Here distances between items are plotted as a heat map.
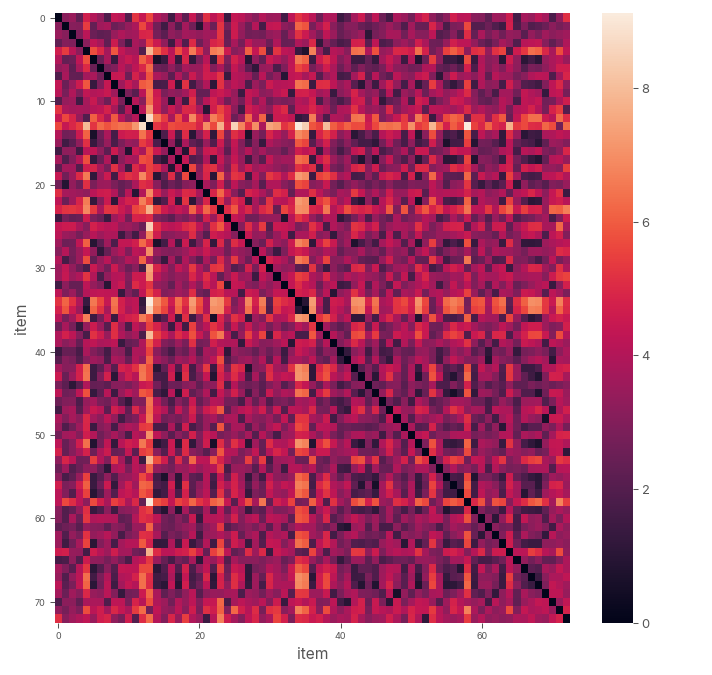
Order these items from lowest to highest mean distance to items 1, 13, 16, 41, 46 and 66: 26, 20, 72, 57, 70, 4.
20, 70, 57, 26, 72, 4
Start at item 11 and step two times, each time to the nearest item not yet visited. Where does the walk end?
72
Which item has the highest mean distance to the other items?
13
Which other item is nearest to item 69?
48
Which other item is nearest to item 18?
16
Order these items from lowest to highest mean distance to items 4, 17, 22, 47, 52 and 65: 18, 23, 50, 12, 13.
50, 18, 12, 23, 13
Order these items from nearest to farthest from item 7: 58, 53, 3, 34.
3, 53, 58, 34
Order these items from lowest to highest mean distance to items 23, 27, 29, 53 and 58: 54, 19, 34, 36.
54, 36, 19, 34
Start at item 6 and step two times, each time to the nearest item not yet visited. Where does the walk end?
31
